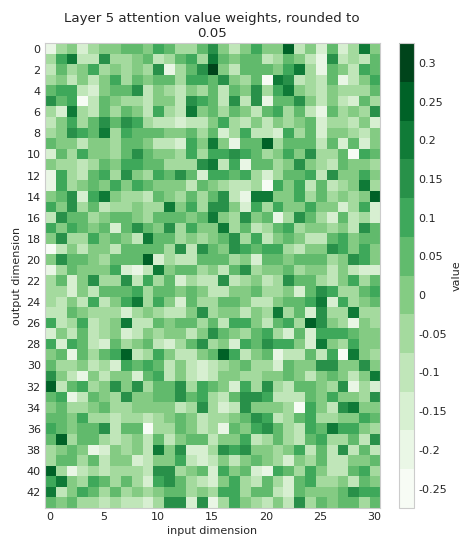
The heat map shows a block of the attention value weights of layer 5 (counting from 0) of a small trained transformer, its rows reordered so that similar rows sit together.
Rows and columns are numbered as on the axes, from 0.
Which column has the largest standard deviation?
0
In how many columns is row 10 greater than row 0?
15
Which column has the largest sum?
10
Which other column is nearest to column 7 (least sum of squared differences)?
24
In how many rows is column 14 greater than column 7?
16
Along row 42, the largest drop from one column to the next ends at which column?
1
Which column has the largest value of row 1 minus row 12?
2
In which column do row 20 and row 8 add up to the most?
9
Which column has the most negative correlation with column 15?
25
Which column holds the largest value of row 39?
12
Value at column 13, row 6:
0.2
